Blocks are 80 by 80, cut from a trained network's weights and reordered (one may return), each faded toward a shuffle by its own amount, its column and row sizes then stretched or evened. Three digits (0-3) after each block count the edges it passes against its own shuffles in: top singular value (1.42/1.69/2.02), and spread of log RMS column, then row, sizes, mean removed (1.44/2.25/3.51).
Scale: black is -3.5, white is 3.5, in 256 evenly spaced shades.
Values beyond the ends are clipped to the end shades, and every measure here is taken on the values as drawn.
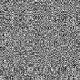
3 1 1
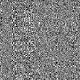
2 2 0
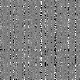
2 3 1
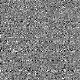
0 1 2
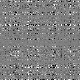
0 2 3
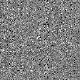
0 2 1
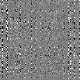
3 3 2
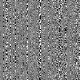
2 3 0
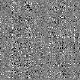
0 2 2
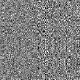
3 2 1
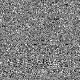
1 0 2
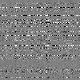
2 1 3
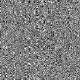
2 2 1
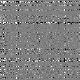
1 2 3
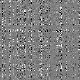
0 3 2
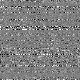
1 0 3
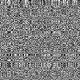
3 1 2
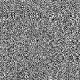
2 1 1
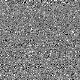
0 0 2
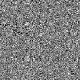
2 1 1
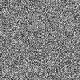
2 0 0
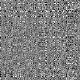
3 2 2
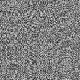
3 0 0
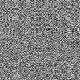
3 0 1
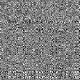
3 2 2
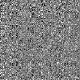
2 2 1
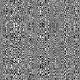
3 3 1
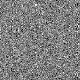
1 1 0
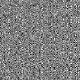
3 2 1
